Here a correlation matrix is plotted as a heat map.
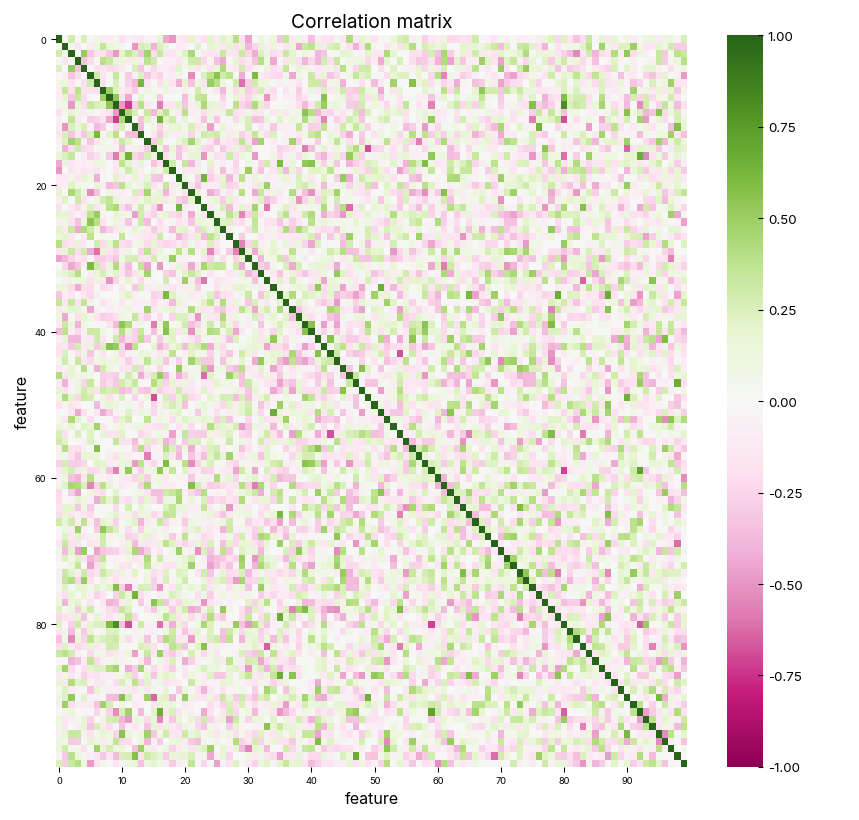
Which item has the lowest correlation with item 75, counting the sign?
11
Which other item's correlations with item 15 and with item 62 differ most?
77
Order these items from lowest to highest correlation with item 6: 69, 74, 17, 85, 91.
91, 85, 69, 74, 17
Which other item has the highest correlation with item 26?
78
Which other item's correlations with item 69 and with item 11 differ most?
98
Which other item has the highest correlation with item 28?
80
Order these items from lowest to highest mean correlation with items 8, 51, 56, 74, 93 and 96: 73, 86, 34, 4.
4, 34, 86, 73
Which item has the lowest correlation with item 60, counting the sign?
99
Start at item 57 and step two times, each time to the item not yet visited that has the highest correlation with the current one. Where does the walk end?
46
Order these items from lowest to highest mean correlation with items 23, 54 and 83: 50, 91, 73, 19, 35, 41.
35, 41, 50, 91, 73, 19
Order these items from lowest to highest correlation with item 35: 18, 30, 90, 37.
90, 18, 30, 37
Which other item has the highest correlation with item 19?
23
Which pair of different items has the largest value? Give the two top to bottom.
9, 80
